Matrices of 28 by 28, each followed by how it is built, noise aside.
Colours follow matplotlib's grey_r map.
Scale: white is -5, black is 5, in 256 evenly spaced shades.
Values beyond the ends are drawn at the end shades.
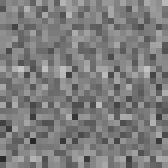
repeating columns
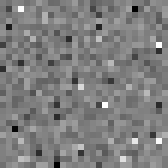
sparse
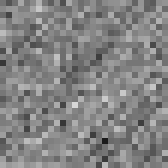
Hankel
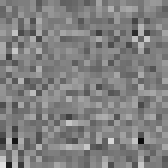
low rank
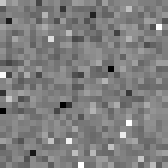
sparse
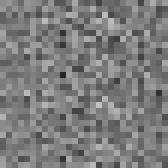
repeating rows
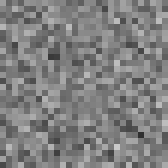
repeating rows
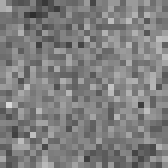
smooth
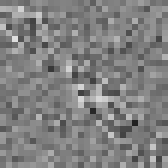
banded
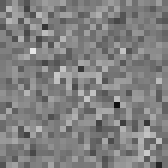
banded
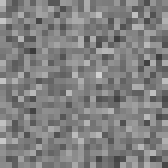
repeating rows
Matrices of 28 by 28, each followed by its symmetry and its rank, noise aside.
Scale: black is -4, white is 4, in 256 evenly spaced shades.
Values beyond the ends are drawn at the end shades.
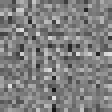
antisymmetric, rank six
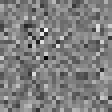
no symmetry, rank six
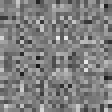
antisymmetric, rank six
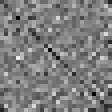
symmetric, rank seven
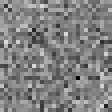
symmetric, rank seven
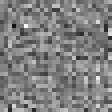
no symmetry, rank seven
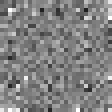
symmetric, rank five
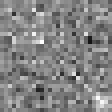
symmetric, rank five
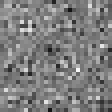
symmetric, rank six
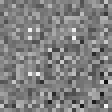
symmetric, rank five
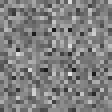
no symmetry, rank six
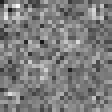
symmetric, rank six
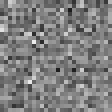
no symmetry, rank six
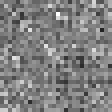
symmetric, rank seven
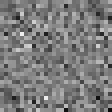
symmetric, rank five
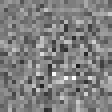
no symmetry, rank seven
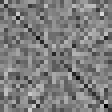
symmetric, rank six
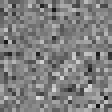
symmetric, rank six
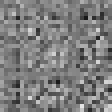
symmetric, rank five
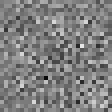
symmetric, rank six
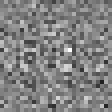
no symmetry, rank five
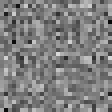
no symmetry, rank six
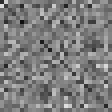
symmetric, rank six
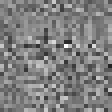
no symmetry, rank six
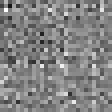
no symmetry, rank five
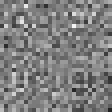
symmetric, rank five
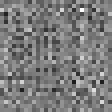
no symmetry, rank six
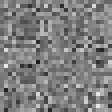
no symmetry, rank five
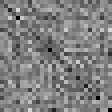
symmetric, rank seven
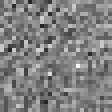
antisymmetric, rank six
